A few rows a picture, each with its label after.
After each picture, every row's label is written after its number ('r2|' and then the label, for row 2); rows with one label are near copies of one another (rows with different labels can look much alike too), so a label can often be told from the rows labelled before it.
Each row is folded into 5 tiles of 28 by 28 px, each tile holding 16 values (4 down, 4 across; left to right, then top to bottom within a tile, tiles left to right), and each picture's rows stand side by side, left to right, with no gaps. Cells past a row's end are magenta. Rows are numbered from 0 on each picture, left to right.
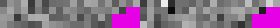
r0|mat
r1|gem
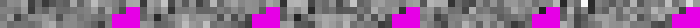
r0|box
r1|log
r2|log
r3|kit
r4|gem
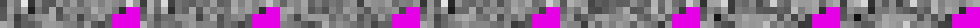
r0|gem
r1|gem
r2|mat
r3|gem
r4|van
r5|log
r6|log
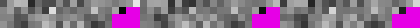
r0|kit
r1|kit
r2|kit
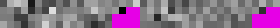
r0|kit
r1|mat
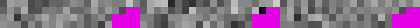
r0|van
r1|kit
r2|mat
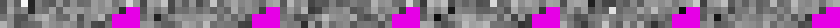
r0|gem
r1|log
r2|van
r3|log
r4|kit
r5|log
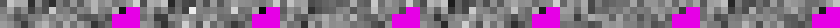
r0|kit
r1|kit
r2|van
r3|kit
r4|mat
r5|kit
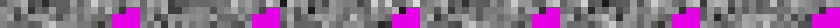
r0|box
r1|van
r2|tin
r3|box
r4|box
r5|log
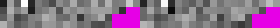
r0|gem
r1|gem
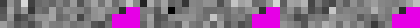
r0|gem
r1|tin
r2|kit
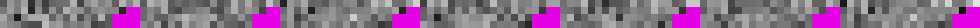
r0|mat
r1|van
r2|tin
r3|log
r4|box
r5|van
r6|tin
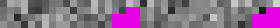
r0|van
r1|tin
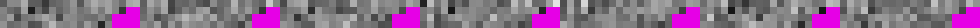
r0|box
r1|van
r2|log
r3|tin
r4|gem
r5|box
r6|van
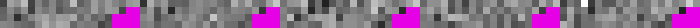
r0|log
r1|tin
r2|box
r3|mat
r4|gem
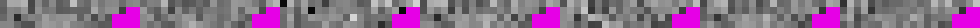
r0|log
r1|box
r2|tin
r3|log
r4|mat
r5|log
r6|tin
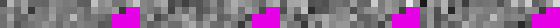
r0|tin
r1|box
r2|van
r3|tin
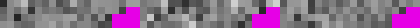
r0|log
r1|box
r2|mat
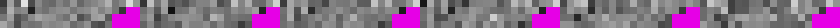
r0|gem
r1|tin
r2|tin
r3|tin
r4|log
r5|van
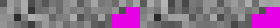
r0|mat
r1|mat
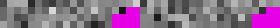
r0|kit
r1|mat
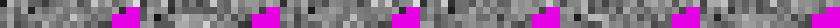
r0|tin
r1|log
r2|tin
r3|gem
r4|mat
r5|log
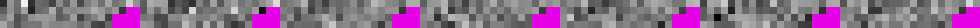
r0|gem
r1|kit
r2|box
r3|mat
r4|box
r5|log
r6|van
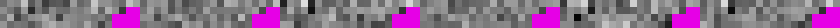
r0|box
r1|mat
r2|gem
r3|mat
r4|log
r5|gem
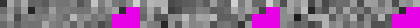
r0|tin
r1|van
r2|mat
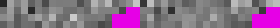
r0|tin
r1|tin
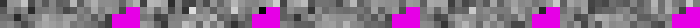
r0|log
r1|kit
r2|log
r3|kit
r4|van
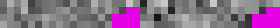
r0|van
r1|log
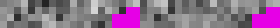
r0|box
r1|log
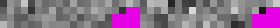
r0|gem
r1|kit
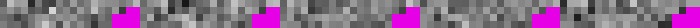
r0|kit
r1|box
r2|van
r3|mat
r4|log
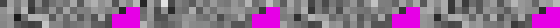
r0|mat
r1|gem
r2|mat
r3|mat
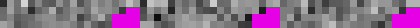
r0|gem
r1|log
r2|box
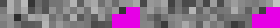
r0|mat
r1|kit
